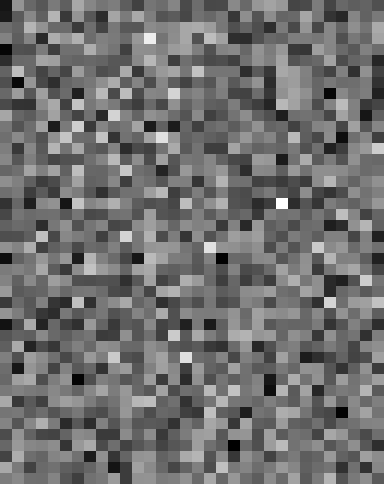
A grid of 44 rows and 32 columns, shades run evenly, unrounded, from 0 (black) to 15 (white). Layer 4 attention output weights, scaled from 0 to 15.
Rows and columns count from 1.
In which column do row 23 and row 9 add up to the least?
7
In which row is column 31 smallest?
11
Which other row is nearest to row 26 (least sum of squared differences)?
21
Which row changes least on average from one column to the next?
27
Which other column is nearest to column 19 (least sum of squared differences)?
12
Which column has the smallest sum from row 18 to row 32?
1
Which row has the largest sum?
23
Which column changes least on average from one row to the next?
30
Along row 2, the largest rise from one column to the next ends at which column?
10
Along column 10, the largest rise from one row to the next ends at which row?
44
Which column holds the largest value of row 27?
15
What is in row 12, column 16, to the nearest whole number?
6
